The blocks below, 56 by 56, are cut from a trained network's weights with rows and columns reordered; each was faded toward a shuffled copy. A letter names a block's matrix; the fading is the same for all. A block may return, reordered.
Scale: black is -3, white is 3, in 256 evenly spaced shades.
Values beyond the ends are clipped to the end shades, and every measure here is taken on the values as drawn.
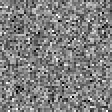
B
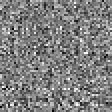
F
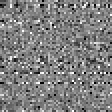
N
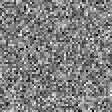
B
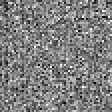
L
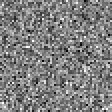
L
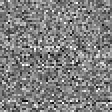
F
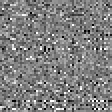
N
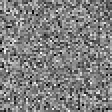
B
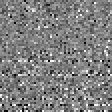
N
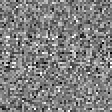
F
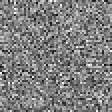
F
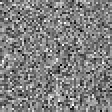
B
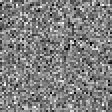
L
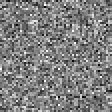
F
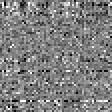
N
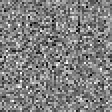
L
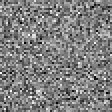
F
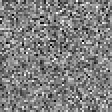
B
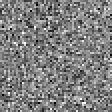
L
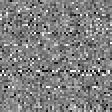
N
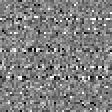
N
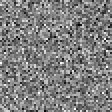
B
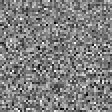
F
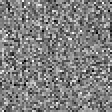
L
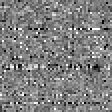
N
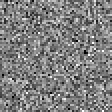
L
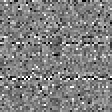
N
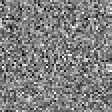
F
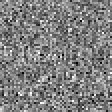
F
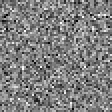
L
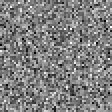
B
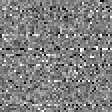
N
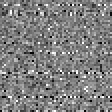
N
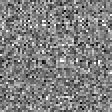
F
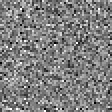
B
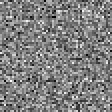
F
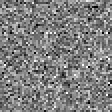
B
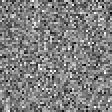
B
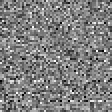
F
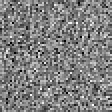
B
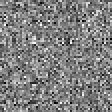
F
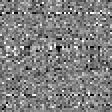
N
